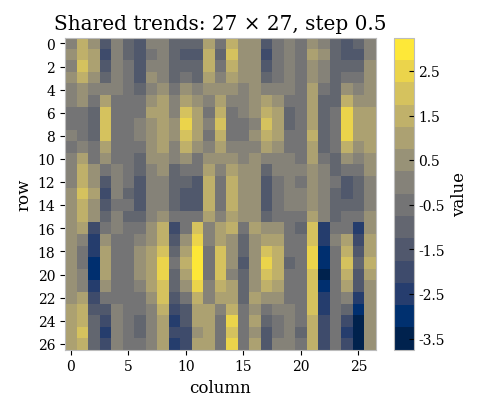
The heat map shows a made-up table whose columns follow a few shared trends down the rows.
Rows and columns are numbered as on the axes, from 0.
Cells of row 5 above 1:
1
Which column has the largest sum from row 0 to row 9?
21
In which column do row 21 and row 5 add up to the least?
22
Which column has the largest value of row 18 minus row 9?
11
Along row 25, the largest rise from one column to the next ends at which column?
26
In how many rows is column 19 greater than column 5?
15
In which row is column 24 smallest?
25
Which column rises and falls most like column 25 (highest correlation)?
9
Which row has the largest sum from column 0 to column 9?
8
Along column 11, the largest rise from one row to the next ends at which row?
16
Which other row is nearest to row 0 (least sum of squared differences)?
12
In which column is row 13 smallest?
3
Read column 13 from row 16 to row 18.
1 1 2
